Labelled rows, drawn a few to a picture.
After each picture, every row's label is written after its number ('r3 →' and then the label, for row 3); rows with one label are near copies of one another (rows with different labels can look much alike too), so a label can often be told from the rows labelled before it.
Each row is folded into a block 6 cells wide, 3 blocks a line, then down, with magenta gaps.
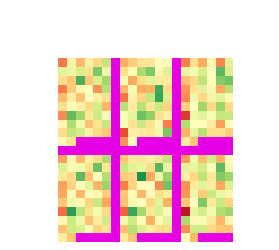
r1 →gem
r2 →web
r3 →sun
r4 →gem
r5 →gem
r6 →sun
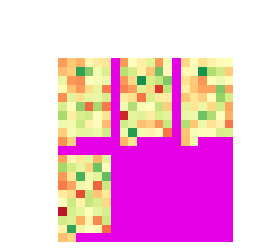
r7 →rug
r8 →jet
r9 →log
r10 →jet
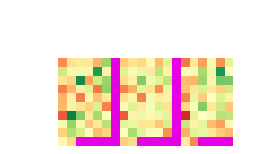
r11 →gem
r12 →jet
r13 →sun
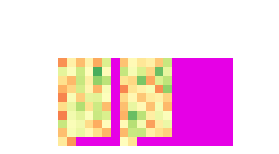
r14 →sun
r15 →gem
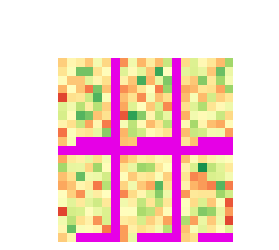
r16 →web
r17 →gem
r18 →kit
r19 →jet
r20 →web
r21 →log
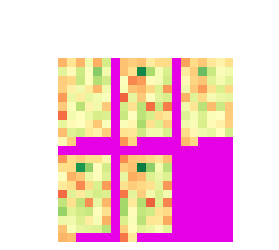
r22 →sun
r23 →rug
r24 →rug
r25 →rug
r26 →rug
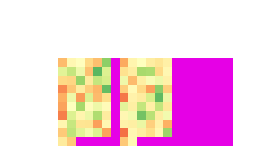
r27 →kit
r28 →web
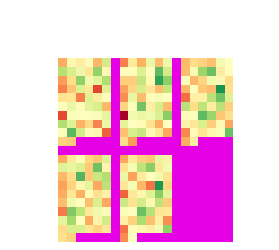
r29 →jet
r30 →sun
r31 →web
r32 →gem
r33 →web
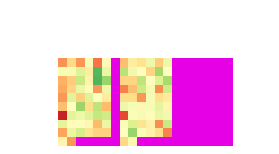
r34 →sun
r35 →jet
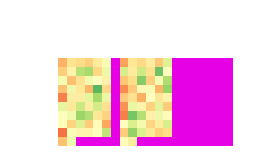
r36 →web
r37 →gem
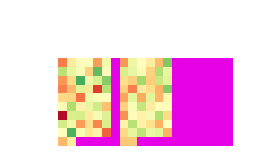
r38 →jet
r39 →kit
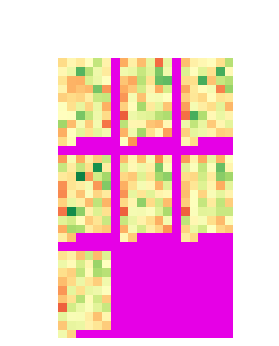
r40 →log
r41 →sun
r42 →gem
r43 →gem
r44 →sun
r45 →sun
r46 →sun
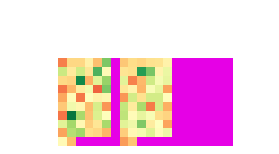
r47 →gem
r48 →rug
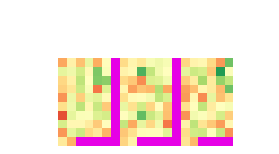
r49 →sun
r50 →log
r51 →kit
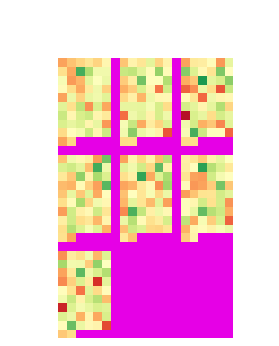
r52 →rug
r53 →jet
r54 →jet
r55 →kit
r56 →gem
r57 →log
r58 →jet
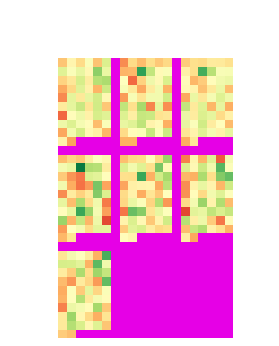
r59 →sun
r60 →rug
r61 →rug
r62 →log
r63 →gem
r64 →sun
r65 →kit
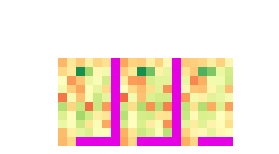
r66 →rug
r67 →rug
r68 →rug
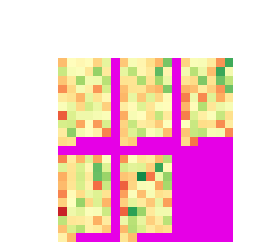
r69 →jet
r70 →kit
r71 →kit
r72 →sun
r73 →gem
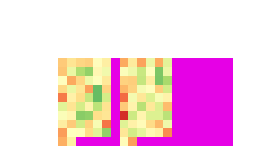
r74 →web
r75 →sun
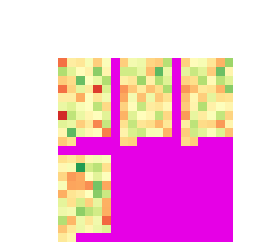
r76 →jet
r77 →kit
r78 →kit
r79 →log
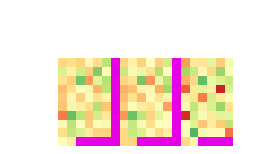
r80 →gem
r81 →gem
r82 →jet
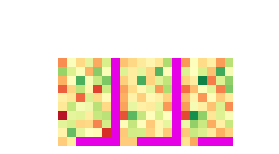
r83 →jet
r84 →gem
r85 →gem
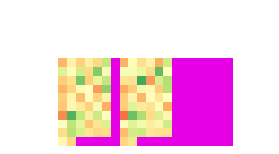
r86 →gem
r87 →gem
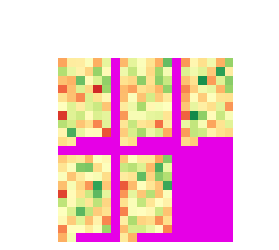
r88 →jet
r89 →kit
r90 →gem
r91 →web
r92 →kit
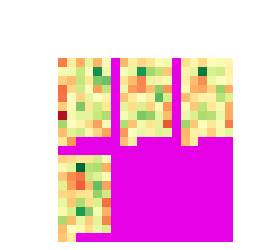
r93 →sun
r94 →log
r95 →log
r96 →log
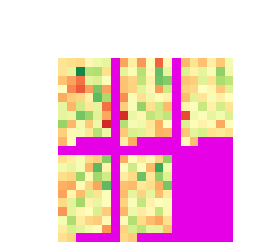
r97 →log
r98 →sun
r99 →sun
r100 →kit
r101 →kit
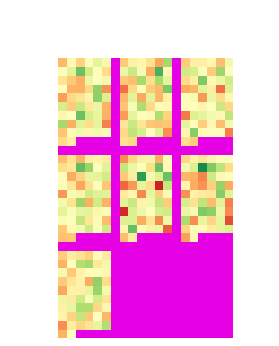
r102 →log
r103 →kit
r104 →jet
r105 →rug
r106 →jet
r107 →log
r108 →web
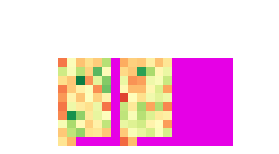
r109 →gem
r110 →rug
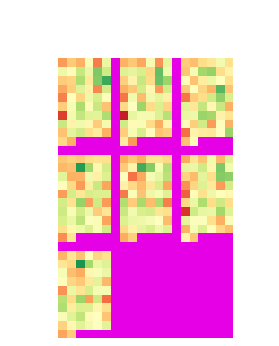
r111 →sun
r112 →sun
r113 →web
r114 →rug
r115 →rug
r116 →sun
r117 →rug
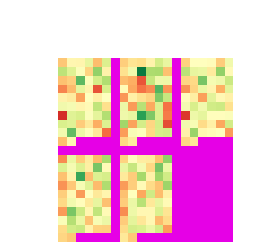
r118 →jet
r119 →log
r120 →jet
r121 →gem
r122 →kit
